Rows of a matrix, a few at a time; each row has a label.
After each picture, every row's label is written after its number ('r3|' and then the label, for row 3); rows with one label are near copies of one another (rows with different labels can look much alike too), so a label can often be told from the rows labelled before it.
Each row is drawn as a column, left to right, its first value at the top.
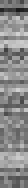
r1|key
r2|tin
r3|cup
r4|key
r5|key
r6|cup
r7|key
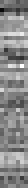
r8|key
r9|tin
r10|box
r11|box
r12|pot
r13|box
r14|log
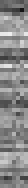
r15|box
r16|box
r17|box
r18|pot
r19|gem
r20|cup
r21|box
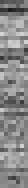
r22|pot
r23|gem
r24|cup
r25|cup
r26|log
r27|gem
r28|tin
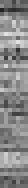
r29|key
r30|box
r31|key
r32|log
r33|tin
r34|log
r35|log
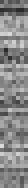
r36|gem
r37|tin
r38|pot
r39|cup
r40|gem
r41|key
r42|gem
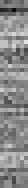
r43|key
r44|cup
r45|gem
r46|key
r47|tin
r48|pot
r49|tin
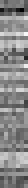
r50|key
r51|pot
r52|key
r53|tin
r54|key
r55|key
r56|box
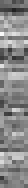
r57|box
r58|log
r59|tin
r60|pot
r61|pot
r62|pot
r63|tin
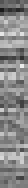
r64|pot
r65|log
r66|pot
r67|pot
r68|cup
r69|box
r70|gem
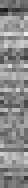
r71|gem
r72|key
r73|box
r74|pot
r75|key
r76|log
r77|box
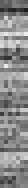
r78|log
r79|box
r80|log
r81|key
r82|tin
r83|pot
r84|pot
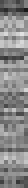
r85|log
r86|pot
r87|log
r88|pot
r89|log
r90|log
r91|key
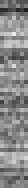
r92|gem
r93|key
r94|log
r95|box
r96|cup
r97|pot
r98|cup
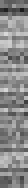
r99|key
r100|key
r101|log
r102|gem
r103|pot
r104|key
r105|gem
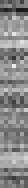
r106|cup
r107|key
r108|cup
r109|box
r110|key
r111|cup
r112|key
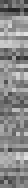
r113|log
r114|cup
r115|log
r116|key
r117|pot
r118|box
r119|pot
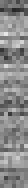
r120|tin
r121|box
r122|gem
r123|key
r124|cup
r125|tin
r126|gem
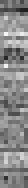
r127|gem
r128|box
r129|tin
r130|log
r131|tin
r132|pot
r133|key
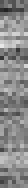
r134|log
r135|key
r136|cup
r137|log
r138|tin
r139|cup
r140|box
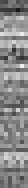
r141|log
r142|pot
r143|key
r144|tin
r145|pot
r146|box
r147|pot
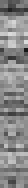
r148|tin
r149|gem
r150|log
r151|log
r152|gem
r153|gem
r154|tin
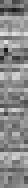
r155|pot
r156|tin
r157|key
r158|pot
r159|pot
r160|gem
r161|box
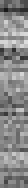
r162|tin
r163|log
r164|cup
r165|tin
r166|key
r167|pot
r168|log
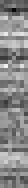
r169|box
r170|box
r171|cup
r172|key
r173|pot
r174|box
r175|log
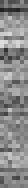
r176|log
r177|tin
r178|pot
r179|cup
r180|cup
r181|tin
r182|cup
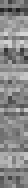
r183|key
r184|tin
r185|cup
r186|gem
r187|key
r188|tin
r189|pot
